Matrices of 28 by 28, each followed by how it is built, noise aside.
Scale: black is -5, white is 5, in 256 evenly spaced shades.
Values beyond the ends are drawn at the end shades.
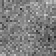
smooth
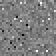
sparse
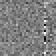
uneven columns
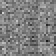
blocks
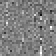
uneven columns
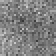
smooth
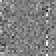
uneven columns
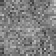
smooth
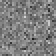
uneven columns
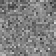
smooth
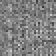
blocks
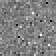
sparse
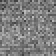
blocks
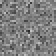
blocks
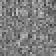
blocks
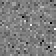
sparse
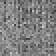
blocks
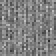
blocks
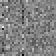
uneven columns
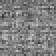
blocks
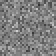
noise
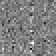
uneven columns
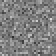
noise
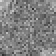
smooth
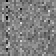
uneven columns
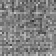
blocks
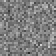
noise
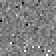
sparse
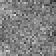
smooth
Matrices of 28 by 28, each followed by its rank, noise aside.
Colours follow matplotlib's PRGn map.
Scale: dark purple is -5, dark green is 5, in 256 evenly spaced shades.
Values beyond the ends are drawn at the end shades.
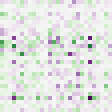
four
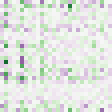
three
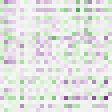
three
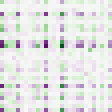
one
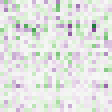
five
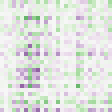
two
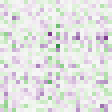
five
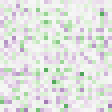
four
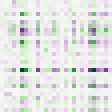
one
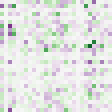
five
